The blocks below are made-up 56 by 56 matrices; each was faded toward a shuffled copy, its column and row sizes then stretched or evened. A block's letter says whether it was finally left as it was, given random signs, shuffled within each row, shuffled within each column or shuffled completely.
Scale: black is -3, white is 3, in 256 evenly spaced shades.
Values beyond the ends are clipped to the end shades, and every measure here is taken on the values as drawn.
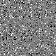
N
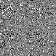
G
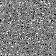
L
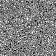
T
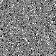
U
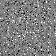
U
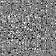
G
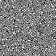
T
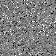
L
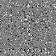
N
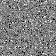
L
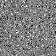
L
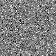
U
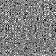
G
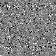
L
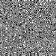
G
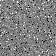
T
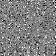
G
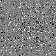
N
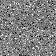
L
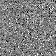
U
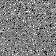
L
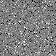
L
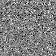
L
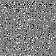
N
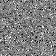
L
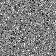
T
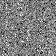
T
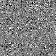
G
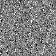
U
